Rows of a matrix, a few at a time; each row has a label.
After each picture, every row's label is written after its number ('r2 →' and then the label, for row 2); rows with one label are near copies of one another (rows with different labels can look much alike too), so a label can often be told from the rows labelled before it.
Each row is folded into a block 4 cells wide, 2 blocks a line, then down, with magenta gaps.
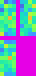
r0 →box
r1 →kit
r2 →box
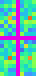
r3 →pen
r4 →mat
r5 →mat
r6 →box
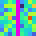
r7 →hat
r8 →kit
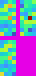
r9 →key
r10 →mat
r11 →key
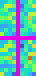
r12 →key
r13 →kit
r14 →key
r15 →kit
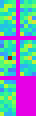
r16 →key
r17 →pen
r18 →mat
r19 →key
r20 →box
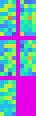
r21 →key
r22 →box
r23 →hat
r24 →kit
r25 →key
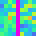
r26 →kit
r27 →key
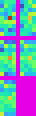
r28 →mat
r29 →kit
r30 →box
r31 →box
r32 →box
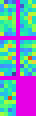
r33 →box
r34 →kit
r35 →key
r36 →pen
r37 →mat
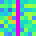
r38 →pen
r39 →hat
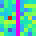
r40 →mat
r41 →hat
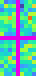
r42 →box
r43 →kit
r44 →pen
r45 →key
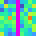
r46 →box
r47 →kit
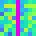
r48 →hat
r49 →hat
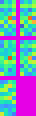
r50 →pen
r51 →pen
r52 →mat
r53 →pen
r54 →key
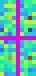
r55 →hat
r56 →mat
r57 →box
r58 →mat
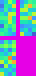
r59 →kit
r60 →key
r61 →pen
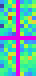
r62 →kit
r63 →pen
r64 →kit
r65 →box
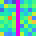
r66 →box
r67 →pen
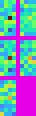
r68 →mat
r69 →box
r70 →mat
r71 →pen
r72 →key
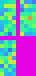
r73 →hat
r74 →box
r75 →pen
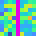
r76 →hat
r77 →key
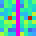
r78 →mat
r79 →mat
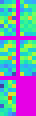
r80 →pen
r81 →box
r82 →key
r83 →key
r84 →kit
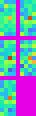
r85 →box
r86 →mat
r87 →mat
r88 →pen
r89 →mat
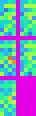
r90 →hat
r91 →hat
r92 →pen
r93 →hat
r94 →pen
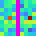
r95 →mat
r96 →mat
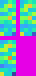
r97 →key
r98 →key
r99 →key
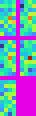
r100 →pen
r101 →kit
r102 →kit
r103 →mat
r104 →hat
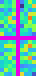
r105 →pen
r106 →kit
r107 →hat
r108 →key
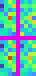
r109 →kit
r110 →pen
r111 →kit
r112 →kit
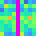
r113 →box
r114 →box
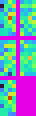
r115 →kit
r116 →pen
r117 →hat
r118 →box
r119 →kit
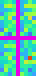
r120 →hat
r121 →hat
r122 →hat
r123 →mat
